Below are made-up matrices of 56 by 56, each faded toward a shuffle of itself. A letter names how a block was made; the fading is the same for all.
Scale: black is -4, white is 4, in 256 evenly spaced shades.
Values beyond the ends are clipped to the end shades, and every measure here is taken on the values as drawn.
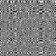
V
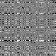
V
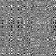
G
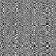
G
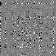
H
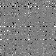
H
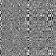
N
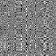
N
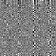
N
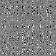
H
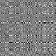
V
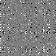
H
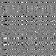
V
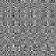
V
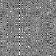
N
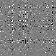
H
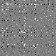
H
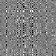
N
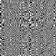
G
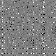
H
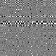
V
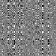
N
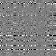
V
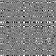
V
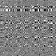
V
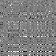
V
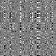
G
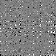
H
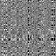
G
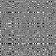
V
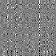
G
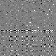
V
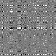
V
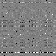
V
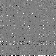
H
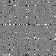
H
